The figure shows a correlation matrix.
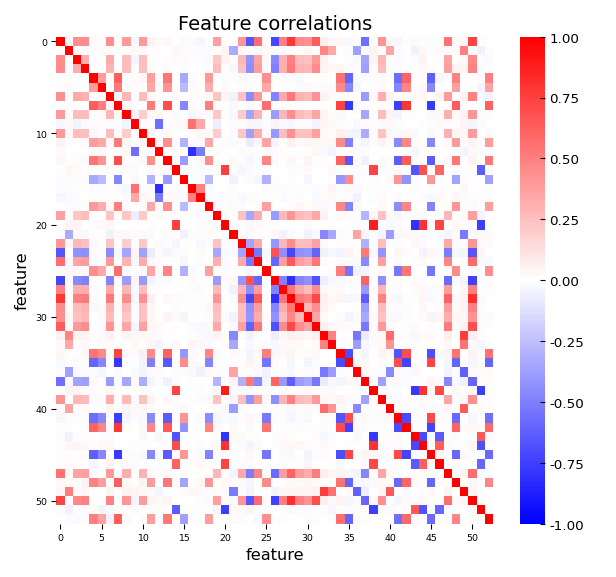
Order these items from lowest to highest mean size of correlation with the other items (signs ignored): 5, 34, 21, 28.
21, 5, 34, 28
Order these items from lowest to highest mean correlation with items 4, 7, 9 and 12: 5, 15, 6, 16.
15, 16, 6, 5
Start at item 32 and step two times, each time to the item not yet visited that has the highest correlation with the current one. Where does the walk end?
40
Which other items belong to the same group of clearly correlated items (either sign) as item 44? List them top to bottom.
14, 20, 38, 43, 46, 51
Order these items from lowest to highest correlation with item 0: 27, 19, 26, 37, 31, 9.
26, 37, 9, 19, 27, 31
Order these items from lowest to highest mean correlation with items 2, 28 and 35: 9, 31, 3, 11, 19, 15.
11, 9, 15, 19, 3, 31
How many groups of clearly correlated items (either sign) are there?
5
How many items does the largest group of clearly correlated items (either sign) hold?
20
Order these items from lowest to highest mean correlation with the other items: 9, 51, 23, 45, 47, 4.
23, 45, 51, 9, 4, 47
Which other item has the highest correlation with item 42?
7
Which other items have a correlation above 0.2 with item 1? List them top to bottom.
32, 33, 40, 49
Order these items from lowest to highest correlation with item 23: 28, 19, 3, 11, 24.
28, 24, 3, 19, 11
